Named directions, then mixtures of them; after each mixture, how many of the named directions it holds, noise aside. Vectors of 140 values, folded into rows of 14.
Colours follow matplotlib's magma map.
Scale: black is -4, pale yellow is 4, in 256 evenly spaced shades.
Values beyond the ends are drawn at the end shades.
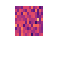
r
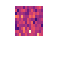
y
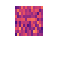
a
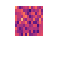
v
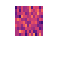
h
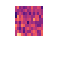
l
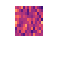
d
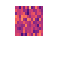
four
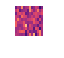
two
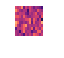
one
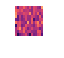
one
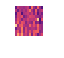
three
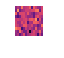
four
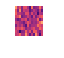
one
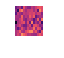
three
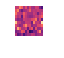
three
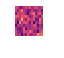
two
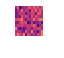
four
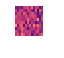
one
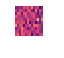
one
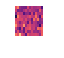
two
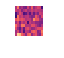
one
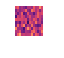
three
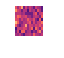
one
